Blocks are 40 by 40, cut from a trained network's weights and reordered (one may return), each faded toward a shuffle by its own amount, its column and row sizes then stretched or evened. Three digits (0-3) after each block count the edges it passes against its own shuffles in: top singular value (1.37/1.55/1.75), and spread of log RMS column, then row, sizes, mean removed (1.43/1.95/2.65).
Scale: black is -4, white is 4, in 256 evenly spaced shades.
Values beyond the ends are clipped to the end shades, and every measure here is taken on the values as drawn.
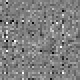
1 2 1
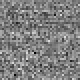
0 1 1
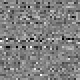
3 0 3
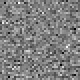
1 0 1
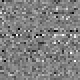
1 0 2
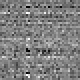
3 1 2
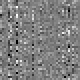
1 3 0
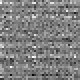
3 2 1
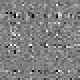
3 1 2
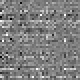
2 2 2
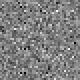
1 0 0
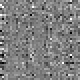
1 2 1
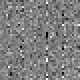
2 2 0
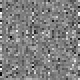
1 3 0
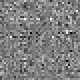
0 2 1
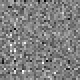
1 1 0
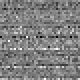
3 0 2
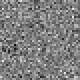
1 0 1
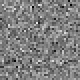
1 0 1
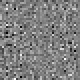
1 2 1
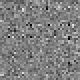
0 1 1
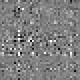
1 2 2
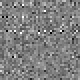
3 1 1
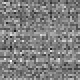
2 1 1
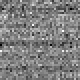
2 1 1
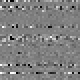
3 0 3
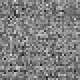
0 1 0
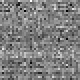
2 2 1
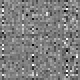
1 3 0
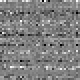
3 1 3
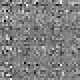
0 2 2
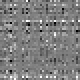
3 3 2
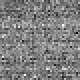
2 1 0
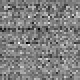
1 1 2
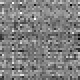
3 2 0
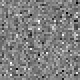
1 1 0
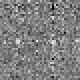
0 2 1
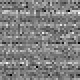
3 0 2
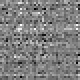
2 2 2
